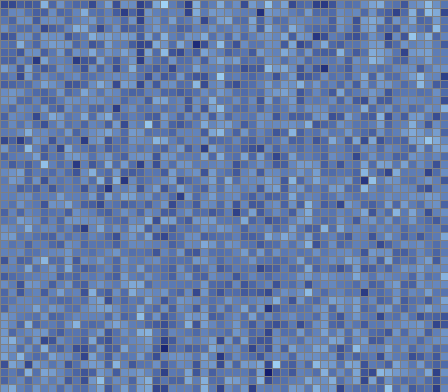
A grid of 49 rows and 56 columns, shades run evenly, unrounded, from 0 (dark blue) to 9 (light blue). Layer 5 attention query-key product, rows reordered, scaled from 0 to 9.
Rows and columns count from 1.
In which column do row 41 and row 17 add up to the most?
4
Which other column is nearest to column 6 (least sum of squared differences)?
16
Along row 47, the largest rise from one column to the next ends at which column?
48
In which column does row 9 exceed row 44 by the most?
34
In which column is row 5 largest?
52
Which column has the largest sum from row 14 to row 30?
37
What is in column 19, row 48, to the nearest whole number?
7
